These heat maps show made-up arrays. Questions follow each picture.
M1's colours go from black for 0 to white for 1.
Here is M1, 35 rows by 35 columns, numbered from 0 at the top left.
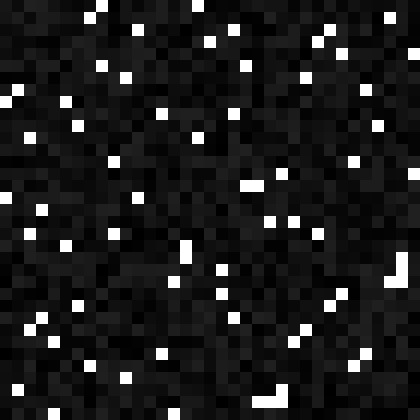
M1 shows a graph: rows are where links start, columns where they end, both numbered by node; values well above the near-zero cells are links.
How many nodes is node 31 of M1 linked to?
1
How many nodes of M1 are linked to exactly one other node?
2
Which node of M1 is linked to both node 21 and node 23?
node 33
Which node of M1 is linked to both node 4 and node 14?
node 34
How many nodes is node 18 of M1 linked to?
2
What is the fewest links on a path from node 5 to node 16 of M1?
3
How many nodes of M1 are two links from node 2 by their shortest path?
4
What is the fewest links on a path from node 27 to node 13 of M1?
4
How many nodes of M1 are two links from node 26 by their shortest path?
3
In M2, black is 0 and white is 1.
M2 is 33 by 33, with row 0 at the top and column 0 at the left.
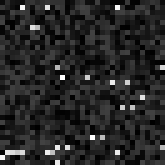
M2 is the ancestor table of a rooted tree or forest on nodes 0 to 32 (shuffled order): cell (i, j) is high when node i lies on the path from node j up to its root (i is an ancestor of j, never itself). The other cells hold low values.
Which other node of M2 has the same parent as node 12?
17
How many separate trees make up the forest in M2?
11
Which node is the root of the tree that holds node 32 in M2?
29
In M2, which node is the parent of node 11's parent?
13
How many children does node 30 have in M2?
4
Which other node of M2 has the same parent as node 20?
18
